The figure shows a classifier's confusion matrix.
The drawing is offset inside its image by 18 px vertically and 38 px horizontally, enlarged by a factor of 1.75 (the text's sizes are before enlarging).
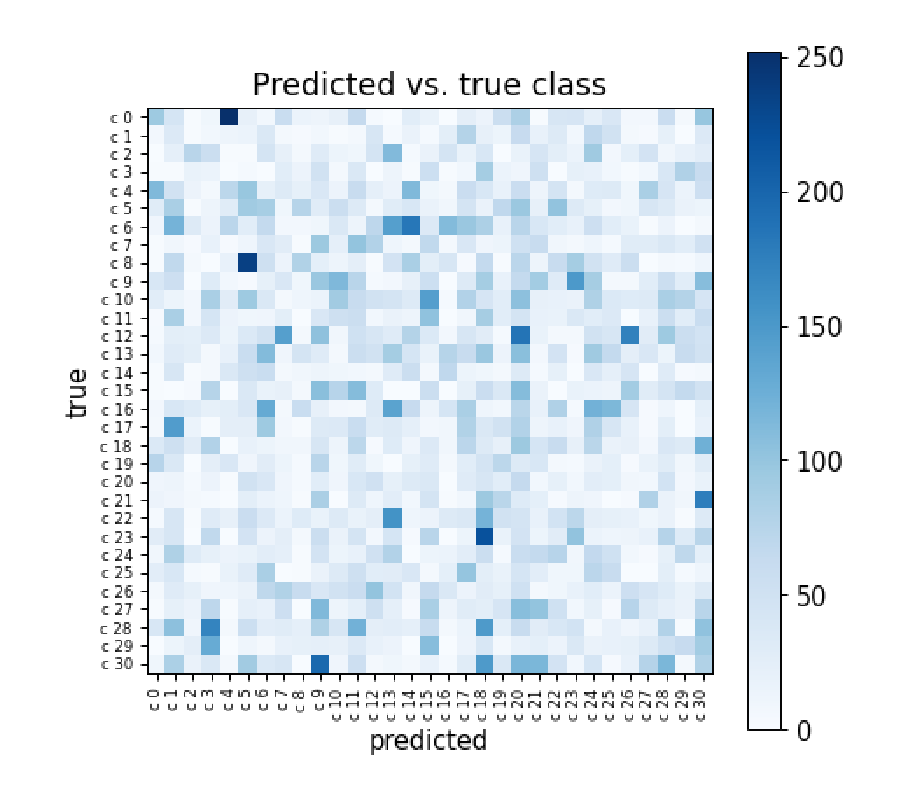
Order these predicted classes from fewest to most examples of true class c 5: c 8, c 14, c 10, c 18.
c 18, c 14, c 10, c 8
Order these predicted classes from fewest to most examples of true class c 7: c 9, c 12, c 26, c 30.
c 26, c 30, c 12, c 9
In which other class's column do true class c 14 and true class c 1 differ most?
c 17
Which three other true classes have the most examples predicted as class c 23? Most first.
c 9, c 8, c 22
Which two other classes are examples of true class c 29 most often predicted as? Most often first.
c 3, c 15
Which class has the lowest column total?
c 2
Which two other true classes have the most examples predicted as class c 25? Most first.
c 16, c 13
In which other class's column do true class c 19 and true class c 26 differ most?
c 12
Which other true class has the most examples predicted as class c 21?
c 30
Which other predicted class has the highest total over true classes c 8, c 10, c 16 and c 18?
c 5
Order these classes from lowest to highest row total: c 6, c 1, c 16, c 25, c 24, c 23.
c 1, c 25, c 24, c 23, c 16, c 6
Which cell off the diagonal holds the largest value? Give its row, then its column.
c 0, c 4
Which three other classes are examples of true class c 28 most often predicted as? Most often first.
c 3, c 18, c 11
